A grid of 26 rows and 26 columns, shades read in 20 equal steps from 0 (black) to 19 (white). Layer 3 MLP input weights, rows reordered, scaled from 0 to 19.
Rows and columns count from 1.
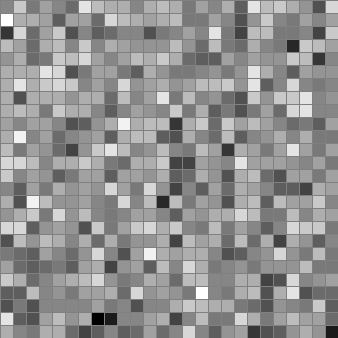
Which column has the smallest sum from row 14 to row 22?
18
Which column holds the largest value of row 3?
17
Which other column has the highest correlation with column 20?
26
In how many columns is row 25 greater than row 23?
13
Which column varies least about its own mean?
4
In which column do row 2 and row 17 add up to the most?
1
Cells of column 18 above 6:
22
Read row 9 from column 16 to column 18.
13 7 9
